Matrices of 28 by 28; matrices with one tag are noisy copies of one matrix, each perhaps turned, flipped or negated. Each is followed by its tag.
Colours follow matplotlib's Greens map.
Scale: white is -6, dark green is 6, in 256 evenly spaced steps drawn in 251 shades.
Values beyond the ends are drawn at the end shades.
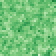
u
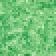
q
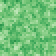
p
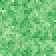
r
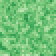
u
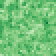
u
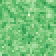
u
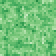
q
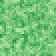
q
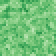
u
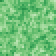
r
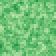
p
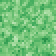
p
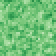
p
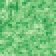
u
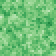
r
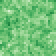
r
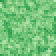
u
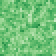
q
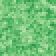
u
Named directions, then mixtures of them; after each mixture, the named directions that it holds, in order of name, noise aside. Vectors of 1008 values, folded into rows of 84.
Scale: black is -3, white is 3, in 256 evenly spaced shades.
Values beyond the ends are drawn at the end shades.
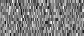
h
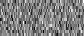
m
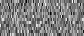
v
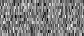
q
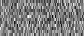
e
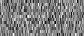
e, q, v.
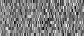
e, h, m.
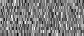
m, q.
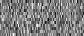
e, v.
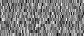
e, m, v.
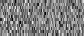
h, m, q.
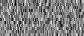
e, h, m.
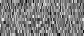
v.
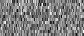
h, q, v.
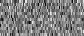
m, v.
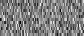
h, m, v.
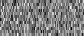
e, m, q.
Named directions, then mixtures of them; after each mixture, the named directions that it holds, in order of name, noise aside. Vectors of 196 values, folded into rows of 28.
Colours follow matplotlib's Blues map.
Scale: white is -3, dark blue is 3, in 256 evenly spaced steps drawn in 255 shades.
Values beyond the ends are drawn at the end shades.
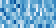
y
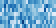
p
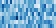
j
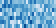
j, p, y.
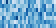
j, y.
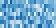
j, p, y.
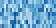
p.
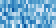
p, y.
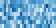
p, y.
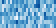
j.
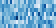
j.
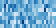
p.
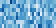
j, y.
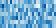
j.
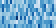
j.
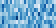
j.
